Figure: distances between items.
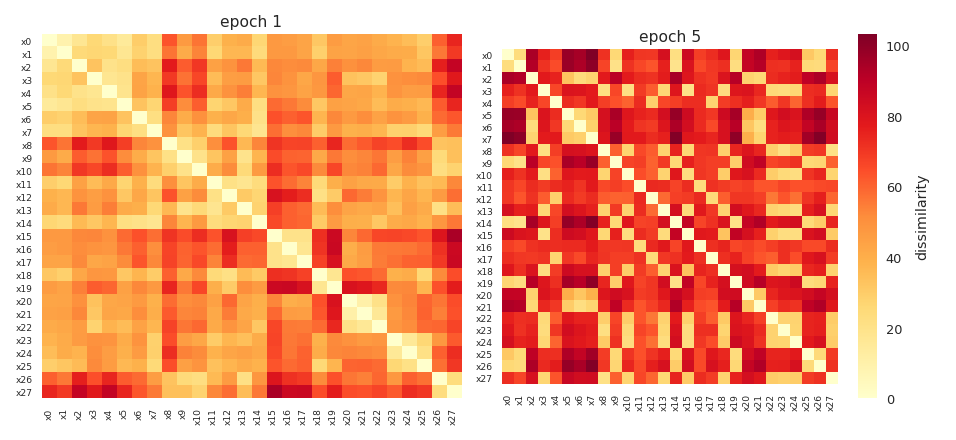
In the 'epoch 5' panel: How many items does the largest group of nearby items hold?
10
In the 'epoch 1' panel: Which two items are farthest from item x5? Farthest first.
x27, x8
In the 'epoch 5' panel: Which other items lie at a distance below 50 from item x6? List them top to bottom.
x2, x5, x7, x20, x21
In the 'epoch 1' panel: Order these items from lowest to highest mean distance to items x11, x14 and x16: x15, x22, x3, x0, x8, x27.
x0, x3, x22, x15, x8, x27
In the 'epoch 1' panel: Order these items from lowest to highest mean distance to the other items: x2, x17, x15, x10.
x2, x10, x17, x15
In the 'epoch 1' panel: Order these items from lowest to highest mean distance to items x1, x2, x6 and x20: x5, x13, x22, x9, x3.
x5, x3, x22, x13, x9
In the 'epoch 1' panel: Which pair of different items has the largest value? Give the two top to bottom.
x15, x27
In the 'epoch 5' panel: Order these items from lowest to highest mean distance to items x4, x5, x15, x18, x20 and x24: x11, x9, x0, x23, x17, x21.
x23, x21, x17, x11, x9, x0
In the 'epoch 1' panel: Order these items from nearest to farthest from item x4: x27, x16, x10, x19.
x16, x19, x10, x27
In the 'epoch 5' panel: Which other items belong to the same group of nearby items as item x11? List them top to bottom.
x16
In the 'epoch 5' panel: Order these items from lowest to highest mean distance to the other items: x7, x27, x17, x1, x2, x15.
x27, x15, x1, x17, x2, x7
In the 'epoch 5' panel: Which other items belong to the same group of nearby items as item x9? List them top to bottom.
x0, x1, x14, x19, x25, x26
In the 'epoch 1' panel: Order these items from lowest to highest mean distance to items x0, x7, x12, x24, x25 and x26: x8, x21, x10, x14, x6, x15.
x14, x6, x10, x21, x8, x15
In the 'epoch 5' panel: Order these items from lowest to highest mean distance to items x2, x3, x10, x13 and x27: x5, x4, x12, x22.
x22, x12, x4, x5
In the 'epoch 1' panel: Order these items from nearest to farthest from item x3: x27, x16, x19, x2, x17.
x2, x17, x16, x19, x27
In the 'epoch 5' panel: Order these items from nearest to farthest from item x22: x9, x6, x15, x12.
x15, x12, x9, x6
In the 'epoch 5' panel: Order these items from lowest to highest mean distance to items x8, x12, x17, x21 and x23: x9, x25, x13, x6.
x13, x6, x9, x25
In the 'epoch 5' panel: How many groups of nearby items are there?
5
